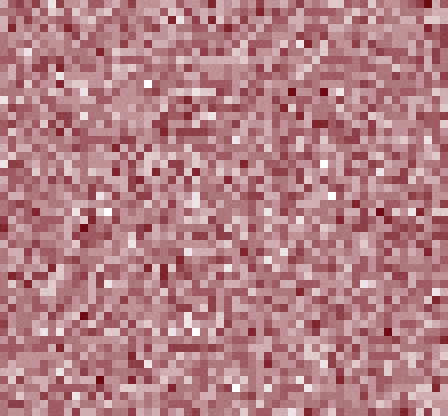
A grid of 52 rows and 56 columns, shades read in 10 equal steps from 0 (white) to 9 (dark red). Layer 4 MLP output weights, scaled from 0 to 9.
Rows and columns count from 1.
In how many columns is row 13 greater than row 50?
19
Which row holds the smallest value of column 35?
34
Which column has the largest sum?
32
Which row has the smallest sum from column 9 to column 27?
20
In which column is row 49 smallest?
30
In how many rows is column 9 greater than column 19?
18
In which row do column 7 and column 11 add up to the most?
40
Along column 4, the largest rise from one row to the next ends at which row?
36
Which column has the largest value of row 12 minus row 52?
37
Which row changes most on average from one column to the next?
42
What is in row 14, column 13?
5
